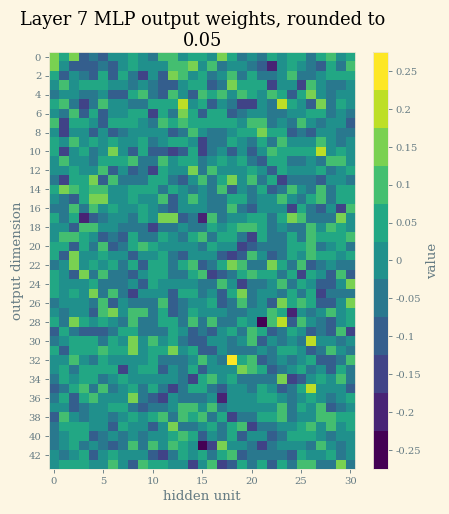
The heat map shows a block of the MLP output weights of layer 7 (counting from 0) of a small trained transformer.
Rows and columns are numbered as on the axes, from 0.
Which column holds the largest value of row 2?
12
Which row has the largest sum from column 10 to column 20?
7
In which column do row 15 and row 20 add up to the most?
5
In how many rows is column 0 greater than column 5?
11
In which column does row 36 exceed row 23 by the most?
8
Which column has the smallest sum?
22
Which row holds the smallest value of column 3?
17
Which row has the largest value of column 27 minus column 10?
10
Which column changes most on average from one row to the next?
18
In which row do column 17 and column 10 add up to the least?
36
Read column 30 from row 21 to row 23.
0.05 -0.05 -0.1
